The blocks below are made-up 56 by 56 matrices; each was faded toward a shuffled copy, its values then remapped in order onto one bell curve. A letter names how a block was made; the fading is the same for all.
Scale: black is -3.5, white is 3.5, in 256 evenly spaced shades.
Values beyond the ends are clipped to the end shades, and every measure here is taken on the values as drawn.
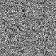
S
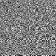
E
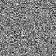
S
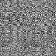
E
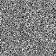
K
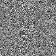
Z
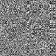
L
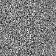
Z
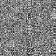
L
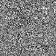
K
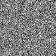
Z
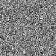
S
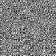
E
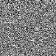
L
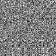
L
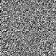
L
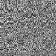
E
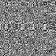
E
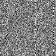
Z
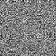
S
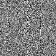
Z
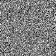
Z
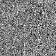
K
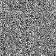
Z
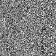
Z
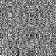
E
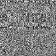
L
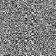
L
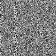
Z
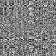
E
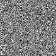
Z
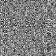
L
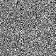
Z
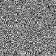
S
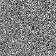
Z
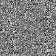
Z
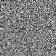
K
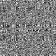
E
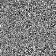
K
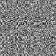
E
